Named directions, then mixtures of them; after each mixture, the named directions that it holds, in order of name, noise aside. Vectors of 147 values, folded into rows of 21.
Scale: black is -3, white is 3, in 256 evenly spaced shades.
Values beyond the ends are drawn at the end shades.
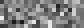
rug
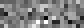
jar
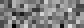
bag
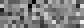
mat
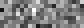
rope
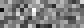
rope.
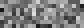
bag, rope.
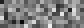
rug.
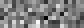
bag, jar, rug.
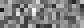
rope.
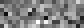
jar.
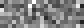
mat.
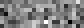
jar, rug.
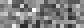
bag, jar, rope.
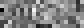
bag, mat, rope.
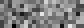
bag.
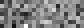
bag, jar, rug.
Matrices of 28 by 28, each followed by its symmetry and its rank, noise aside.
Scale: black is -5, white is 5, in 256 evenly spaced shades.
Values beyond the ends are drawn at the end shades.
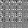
no symmetry, rank two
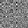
no symmetry, rank three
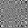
antisymmetric, rank two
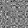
antisymmetric, rank four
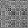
symmetric, rank two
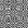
no symmetry, rank two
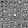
symmetric, rank four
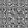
antisymmetric, rank four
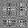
antisymmetric, rank two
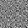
antisymmetric, rank four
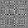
antisymmetric, rank two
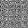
antisymmetric, rank four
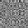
no symmetry, rank three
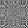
no symmetry, rank two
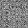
symmetric, rank four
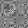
symmetric, rank three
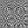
antisymmetric, rank two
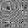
symmetric, rank three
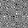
antisymmetric, rank four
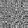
antisymmetric, rank four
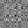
symmetric, rank two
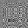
no symmetry, rank three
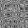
no symmetry, rank three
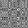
no symmetry, rank two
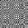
symmetric, rank three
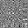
no symmetry, rank three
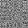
no symmetry, rank four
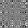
antisymmetric, rank two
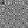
symmetric, rank two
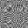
symmetric, rank three
